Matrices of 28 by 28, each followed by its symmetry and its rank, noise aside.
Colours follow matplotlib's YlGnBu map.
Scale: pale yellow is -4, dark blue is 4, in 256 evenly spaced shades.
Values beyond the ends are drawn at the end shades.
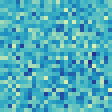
no symmetry, rank eight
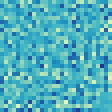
antisymmetric, rank eight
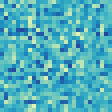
antisymmetric, rank eight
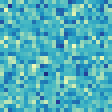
antisymmetric, rank six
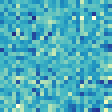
no symmetry, rank eight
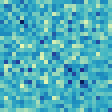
symmetric, rank six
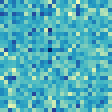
symmetric, rank seven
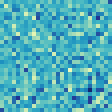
symmetric, rank eight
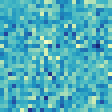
no symmetry, rank seven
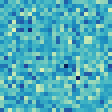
symmetric, rank seven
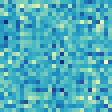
no symmetry, rank seven
